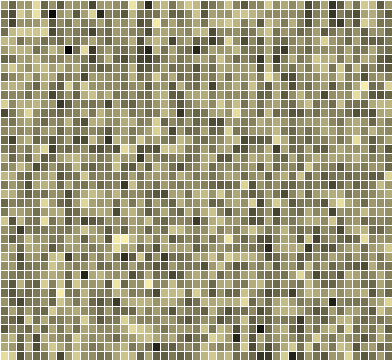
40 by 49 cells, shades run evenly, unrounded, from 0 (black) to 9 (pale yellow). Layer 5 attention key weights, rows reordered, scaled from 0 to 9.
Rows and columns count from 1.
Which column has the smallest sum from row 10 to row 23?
8
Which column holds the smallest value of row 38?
30
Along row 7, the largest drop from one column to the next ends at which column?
35
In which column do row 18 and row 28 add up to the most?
15
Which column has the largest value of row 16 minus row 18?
18
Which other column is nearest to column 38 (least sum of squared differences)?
24
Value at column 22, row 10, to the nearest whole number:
3
